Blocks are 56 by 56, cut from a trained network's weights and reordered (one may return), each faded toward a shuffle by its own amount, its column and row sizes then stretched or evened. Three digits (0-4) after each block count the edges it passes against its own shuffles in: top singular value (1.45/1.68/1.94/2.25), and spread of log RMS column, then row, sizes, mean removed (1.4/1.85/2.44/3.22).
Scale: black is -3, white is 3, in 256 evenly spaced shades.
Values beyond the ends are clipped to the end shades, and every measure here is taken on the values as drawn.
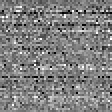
2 1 3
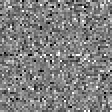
0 0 2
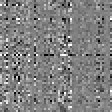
2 4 2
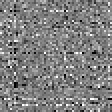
2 2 3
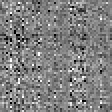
0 4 1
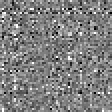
2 2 2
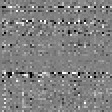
1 2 4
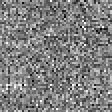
1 0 0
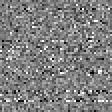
0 0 3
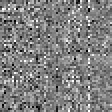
2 3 1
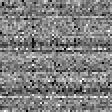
3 0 1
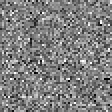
1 0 2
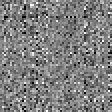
0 3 1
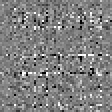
2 3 3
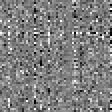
1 3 1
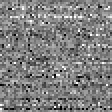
1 0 3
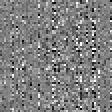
2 4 0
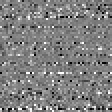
1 0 4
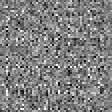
3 3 1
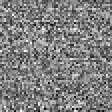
0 0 1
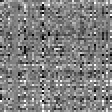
2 4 1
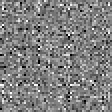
2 2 2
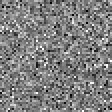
0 0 0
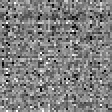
1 2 0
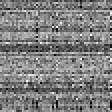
4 2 1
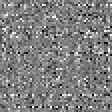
0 1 3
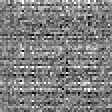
4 3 2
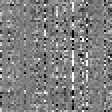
3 4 1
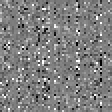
0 4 0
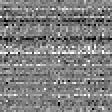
4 1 4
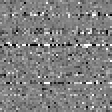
3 0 3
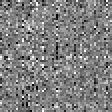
1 3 1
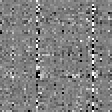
3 3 2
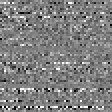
1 0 4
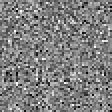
2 0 1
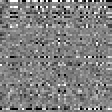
4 1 4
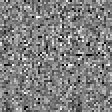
0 1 2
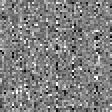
0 3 0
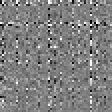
2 3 3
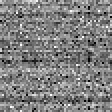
2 0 0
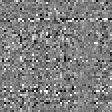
1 2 3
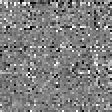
2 2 3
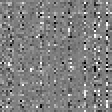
1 4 2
